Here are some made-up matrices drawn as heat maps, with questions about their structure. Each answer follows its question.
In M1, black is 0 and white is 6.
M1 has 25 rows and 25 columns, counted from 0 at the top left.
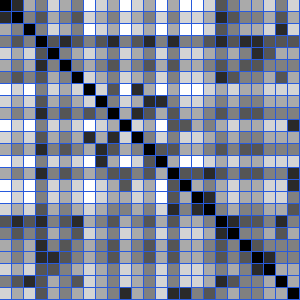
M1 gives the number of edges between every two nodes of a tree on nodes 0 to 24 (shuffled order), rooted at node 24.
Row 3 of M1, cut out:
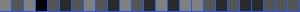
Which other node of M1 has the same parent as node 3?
17
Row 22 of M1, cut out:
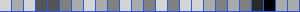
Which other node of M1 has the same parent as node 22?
4
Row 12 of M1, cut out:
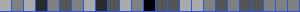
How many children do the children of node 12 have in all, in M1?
1
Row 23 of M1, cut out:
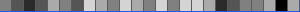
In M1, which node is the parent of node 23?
18
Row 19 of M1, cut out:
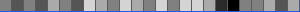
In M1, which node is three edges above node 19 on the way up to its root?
14
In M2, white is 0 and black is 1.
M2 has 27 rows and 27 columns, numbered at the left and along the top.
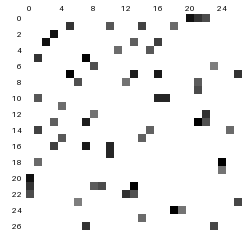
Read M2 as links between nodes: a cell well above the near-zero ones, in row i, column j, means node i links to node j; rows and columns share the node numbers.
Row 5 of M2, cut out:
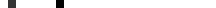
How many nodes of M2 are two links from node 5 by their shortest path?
6
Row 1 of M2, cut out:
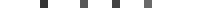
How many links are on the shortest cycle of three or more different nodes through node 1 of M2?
5
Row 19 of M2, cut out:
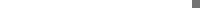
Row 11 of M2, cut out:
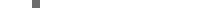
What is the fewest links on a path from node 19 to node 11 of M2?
7
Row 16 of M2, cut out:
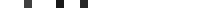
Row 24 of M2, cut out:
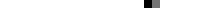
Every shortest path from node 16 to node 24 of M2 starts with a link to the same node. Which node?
node 10
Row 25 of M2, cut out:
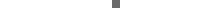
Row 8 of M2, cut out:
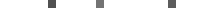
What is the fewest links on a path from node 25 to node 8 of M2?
7
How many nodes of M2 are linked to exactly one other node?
7
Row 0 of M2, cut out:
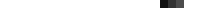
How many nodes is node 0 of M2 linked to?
3
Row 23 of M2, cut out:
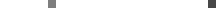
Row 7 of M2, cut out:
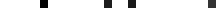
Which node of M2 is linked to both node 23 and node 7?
node 26
